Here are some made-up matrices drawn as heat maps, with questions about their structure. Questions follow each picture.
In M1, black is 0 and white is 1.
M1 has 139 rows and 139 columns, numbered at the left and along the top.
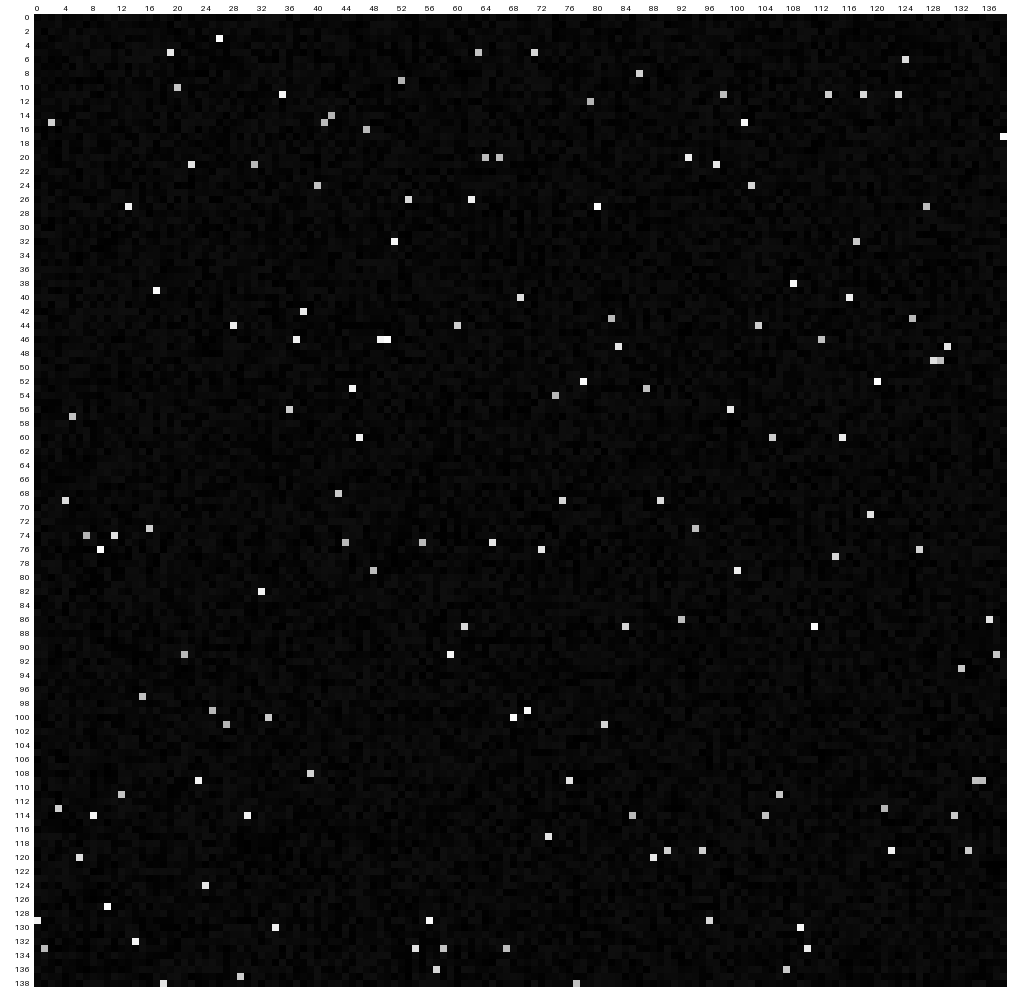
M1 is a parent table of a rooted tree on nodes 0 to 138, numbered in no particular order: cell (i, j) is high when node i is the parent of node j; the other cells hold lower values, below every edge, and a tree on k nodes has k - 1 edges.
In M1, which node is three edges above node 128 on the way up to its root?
60
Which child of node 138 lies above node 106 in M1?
77
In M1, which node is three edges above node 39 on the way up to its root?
42
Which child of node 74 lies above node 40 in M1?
11
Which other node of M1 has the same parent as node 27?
81
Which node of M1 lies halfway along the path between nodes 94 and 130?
16
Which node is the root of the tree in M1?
91
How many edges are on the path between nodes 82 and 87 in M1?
7
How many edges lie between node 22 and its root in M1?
2
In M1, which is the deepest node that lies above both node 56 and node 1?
133
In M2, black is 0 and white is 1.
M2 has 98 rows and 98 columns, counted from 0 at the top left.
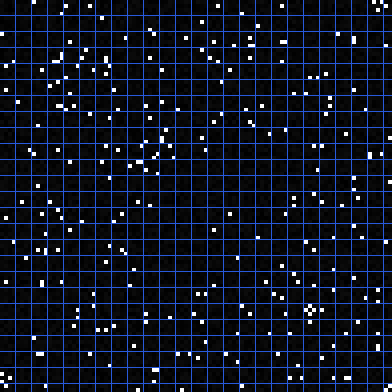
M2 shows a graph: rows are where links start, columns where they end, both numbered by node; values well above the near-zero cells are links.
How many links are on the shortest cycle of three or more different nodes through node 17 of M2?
4
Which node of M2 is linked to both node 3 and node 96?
node 60
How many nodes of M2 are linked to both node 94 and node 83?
2
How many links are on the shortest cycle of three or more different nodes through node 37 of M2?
8
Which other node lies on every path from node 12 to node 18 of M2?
node 50
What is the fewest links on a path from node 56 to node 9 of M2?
2
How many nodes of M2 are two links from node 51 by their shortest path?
6
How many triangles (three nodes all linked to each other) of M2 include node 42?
0
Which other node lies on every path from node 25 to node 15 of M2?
node 40
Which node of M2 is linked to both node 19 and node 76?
node 77
